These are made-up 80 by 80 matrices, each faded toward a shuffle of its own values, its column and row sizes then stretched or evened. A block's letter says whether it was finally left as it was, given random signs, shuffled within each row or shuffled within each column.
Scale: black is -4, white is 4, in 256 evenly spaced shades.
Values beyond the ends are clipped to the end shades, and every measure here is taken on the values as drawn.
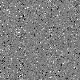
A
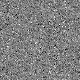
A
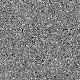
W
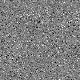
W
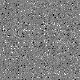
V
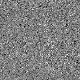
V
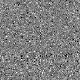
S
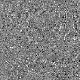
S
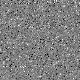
W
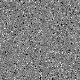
A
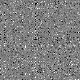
S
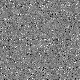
W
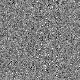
A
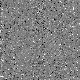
A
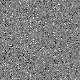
A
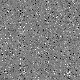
A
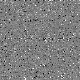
V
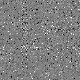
S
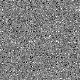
V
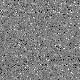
W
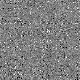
V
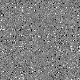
S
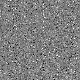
A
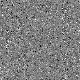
A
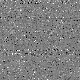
W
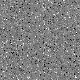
A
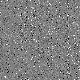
A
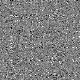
S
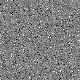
A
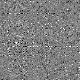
S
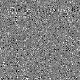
S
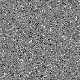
A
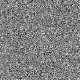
V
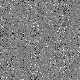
A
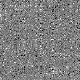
S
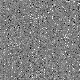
A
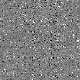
S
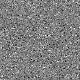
W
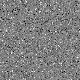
W
